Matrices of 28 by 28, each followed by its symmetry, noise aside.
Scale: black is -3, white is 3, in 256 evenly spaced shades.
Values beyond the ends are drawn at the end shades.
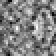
mirrored top to bottom.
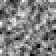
symmetric.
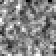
no symmetry.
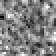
no symmetry.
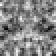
mirrored left to right.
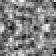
mirrored top to bottom.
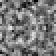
mirrored top to bottom.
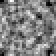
mirrored top to bottom.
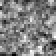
no symmetry.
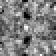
mirrored top to bottom.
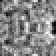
mirrored top to bottom.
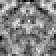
mirrored left to right.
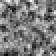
no symmetry.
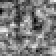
no symmetry.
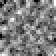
symmetric.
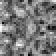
mirrored top to bottom.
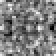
mirrored top to bottom.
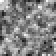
symmetric.
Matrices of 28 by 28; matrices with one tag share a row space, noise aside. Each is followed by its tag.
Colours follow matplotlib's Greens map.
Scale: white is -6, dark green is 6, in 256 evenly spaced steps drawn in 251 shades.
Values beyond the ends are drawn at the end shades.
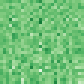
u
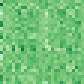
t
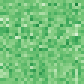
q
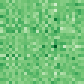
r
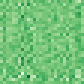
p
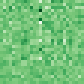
u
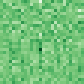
u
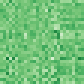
r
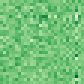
q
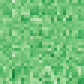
u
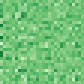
t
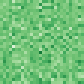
u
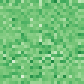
u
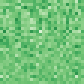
q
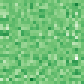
q
